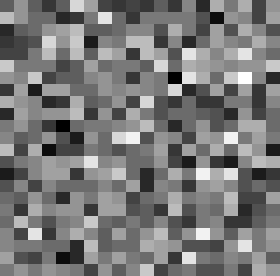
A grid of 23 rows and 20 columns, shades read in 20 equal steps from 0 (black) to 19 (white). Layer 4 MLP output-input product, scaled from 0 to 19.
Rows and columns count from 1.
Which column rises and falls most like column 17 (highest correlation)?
9
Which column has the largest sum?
18
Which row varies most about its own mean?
15
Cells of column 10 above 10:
6
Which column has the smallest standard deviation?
8
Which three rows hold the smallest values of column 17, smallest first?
14, 10, 19
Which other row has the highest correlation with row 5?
7
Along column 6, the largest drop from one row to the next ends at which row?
2
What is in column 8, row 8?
11
